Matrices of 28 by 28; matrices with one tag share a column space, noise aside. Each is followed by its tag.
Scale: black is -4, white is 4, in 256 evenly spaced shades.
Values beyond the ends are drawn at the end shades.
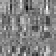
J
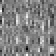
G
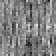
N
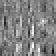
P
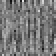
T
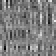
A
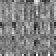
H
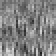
P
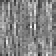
N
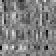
A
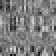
J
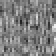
G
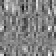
J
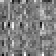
H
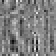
T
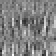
P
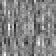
N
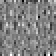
H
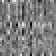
H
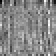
T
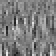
P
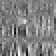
P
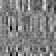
J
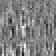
P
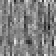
N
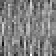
N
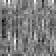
T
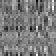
J
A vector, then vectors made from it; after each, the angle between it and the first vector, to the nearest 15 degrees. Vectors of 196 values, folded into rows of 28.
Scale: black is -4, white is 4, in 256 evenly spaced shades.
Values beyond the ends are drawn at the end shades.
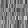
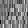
75 degrees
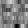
75 degrees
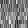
60 degrees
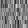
45 degrees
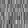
105 degrees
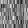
75 degrees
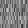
60 degrees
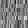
15 degrees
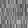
105 degrees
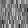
105 degrees
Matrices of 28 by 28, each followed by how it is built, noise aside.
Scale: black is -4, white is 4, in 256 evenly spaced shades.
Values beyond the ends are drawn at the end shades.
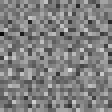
repeating columns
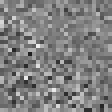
lower triangular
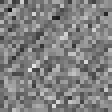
Hankel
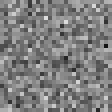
noise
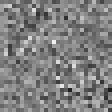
block diagonal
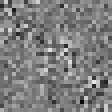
block diagonal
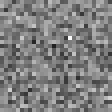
repeating columns
